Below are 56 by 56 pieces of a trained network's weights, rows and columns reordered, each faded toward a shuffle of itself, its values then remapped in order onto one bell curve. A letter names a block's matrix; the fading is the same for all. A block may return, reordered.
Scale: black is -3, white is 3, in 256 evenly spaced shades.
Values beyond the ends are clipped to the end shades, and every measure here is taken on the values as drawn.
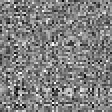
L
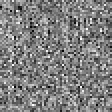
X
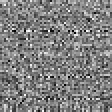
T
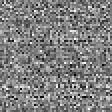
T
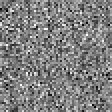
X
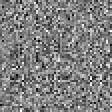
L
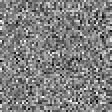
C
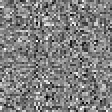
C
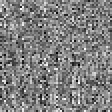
L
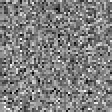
L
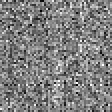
X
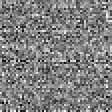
T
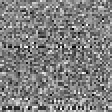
T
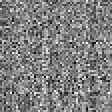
X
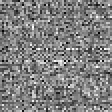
T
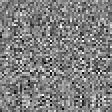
L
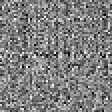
X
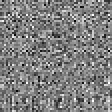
L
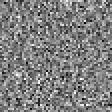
C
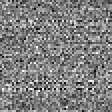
T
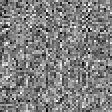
C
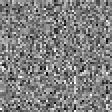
C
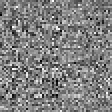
L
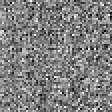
X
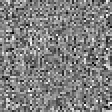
C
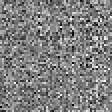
L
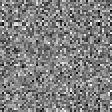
L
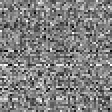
T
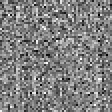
X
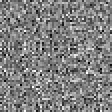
L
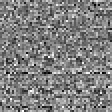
T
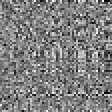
L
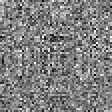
L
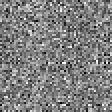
X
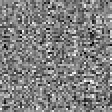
L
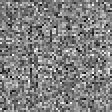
X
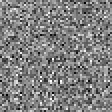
C
